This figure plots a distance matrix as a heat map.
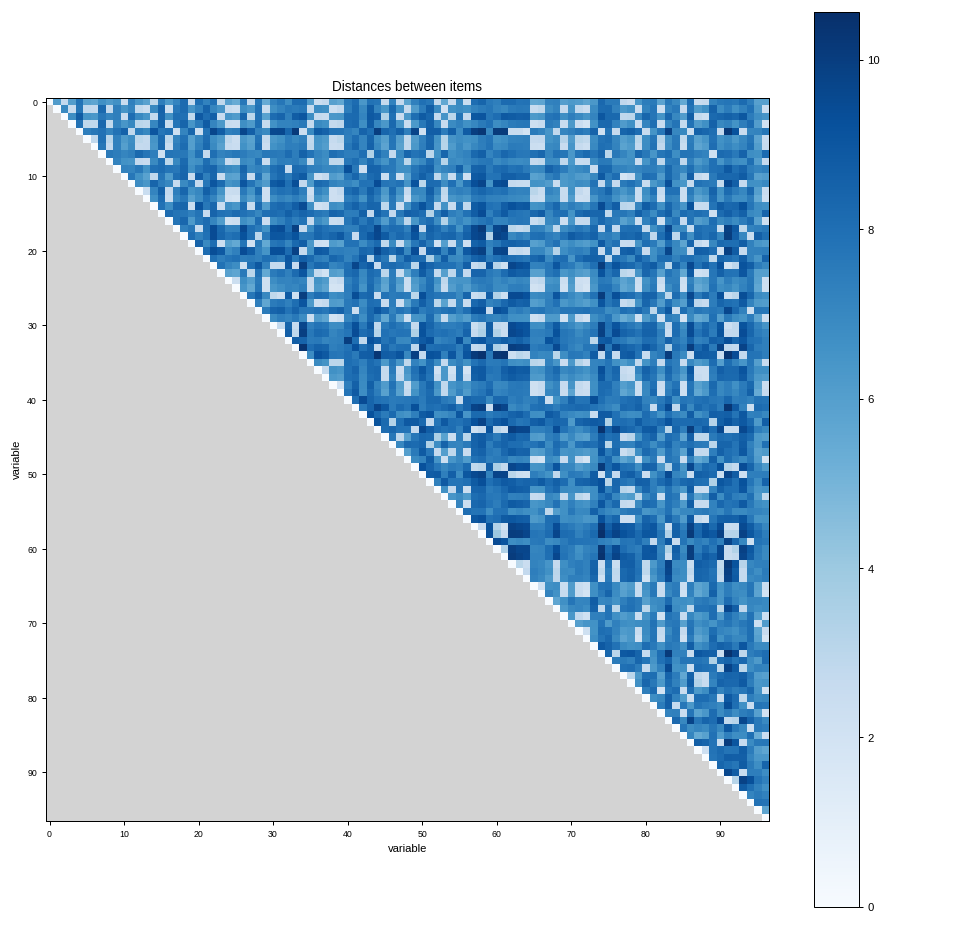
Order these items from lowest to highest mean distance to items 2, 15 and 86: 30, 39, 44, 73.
39, 73, 30, 44
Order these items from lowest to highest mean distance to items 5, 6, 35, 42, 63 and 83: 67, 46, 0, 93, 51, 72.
72, 0, 93, 67, 46, 51
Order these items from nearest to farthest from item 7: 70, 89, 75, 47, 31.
89, 75, 70, 47, 31
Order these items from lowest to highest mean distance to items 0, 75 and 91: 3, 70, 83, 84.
83, 70, 3, 84
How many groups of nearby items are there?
9
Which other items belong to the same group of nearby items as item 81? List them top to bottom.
18, 28, 41, 59, 84, 94
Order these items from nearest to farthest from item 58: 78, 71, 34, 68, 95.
71, 95, 78, 68, 34
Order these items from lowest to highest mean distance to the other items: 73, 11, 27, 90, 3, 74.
3, 27, 11, 90, 73, 74
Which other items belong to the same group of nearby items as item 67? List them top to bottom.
40, 55
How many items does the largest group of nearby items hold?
25
